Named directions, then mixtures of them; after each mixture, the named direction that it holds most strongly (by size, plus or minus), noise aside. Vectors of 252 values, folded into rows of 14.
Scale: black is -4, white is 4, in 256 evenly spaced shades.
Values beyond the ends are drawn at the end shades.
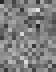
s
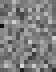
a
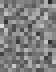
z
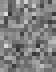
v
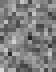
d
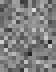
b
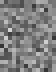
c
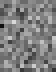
a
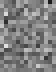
z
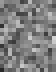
d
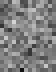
b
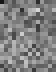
s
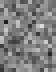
d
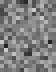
b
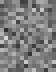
b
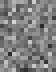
a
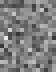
c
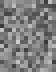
z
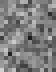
d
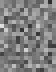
z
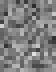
v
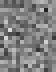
c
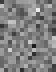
s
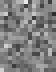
v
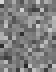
s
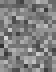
c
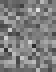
c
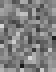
a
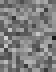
c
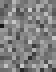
a
